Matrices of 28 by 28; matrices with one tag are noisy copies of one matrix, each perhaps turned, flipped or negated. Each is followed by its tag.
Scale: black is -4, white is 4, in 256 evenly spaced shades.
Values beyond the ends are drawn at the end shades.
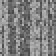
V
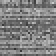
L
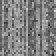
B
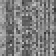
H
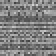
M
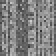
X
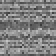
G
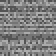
M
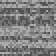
V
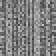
M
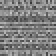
M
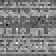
X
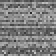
B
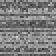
B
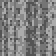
V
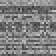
H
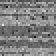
V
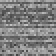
B
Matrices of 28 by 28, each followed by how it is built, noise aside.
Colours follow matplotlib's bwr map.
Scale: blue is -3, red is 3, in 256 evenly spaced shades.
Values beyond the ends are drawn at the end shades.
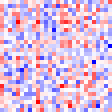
blocks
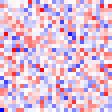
Toeplitz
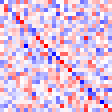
diagonal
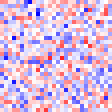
Toeplitz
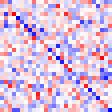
diagonal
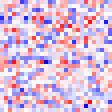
blocks
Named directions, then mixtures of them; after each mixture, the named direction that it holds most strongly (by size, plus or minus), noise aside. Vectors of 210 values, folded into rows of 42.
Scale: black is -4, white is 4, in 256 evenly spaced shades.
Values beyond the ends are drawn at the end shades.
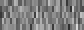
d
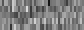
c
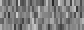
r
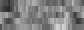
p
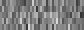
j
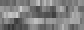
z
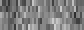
p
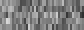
j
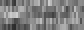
z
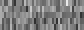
c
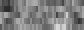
p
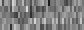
c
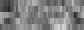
p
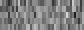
r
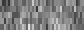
j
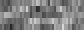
z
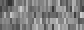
d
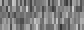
c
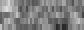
p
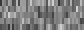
r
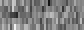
c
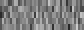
d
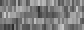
z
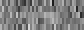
j
